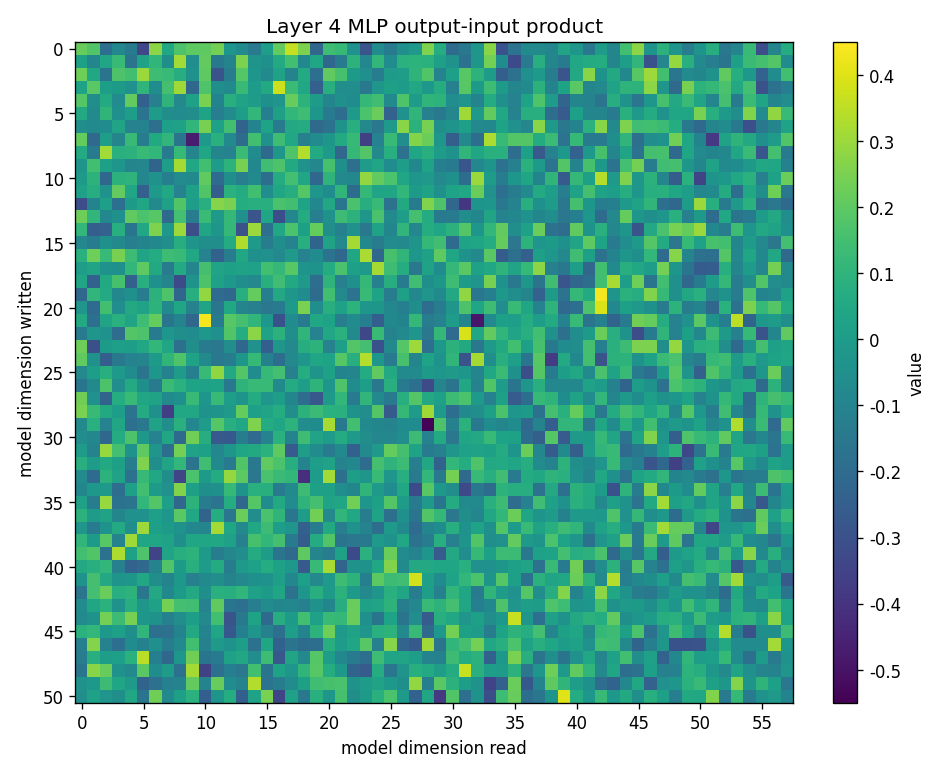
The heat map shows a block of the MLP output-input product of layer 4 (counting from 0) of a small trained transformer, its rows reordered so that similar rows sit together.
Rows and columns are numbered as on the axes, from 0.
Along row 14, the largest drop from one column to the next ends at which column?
9
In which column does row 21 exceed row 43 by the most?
10
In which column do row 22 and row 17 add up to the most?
31
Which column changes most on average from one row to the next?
48
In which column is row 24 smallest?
38
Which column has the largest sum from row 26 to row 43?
34
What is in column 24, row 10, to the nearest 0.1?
0.2
